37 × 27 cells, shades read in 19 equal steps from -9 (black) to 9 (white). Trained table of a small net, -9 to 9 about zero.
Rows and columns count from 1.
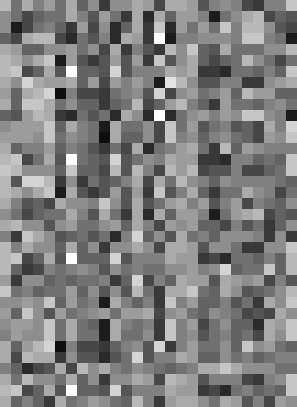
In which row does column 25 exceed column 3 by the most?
25
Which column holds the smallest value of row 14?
14
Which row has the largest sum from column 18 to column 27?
34
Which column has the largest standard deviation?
15
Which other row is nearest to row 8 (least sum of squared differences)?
35
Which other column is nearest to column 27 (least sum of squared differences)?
16
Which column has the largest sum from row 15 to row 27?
1
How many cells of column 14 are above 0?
8
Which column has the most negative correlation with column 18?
12
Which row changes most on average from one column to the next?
3
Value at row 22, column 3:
5
